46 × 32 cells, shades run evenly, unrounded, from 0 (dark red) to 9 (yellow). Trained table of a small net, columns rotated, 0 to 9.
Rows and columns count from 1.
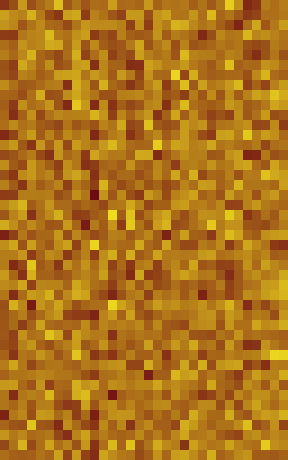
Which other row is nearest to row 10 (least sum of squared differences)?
33
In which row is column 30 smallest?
37
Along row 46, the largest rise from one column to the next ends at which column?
12
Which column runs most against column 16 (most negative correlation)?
26
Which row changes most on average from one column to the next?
45
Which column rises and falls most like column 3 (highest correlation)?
6
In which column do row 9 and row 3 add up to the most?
21
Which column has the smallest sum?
11
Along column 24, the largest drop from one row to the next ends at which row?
24
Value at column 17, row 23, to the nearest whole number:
3
